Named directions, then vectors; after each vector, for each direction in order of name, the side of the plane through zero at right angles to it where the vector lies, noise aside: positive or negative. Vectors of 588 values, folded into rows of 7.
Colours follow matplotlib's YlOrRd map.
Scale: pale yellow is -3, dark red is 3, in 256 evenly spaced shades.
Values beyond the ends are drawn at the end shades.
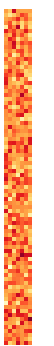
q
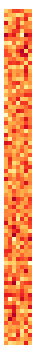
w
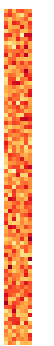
negative, positive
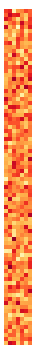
negative, negative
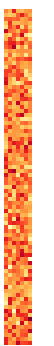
positive, negative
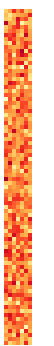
positive, positive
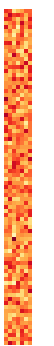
negative, negative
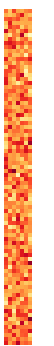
positive, negative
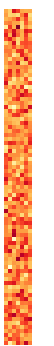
positive, positive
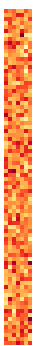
positive, negative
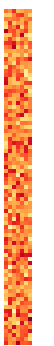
positive, negative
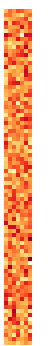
negative, positive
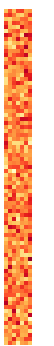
negative, positive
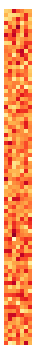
positive, positive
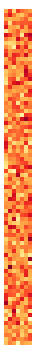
negative, positive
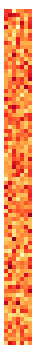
negative, negative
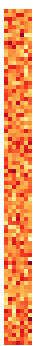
positive, negative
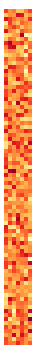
positive, negative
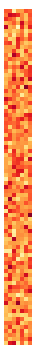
negative, negative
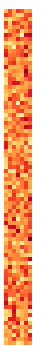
negative, positive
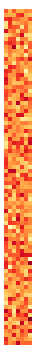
positive, negative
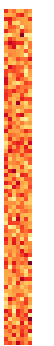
positive, negative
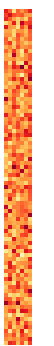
negative, negative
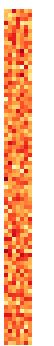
positive, positive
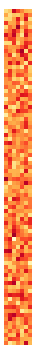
positive, positive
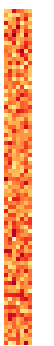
positive, positive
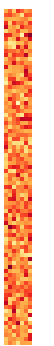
negative, positive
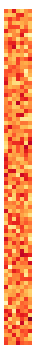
positive, negative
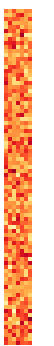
positive, negative
